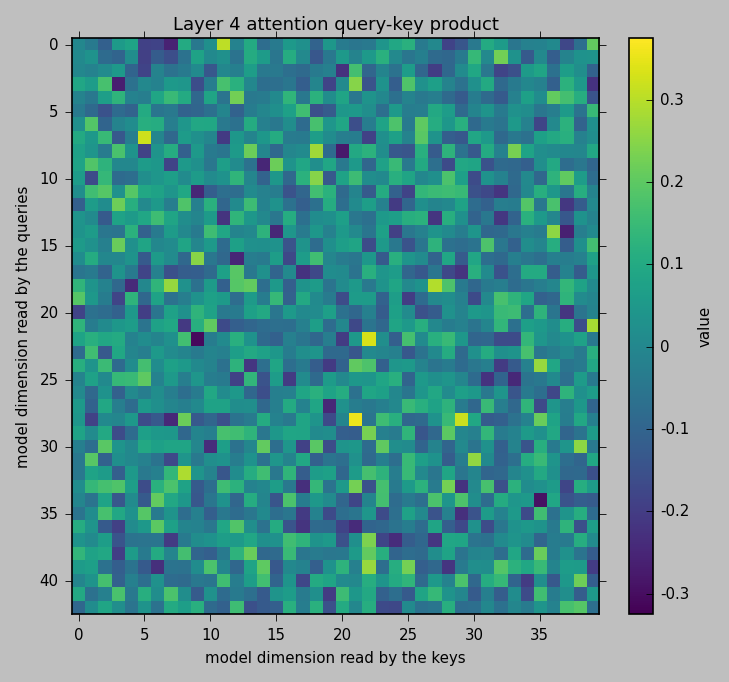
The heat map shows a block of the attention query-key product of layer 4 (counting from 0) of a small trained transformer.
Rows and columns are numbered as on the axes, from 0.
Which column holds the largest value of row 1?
32
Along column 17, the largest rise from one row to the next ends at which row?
37
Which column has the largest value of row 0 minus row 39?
39
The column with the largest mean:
13
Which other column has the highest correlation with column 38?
2
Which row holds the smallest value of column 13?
24
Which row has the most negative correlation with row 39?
11
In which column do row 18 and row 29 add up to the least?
4
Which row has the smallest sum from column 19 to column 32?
36
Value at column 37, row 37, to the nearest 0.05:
-0.05
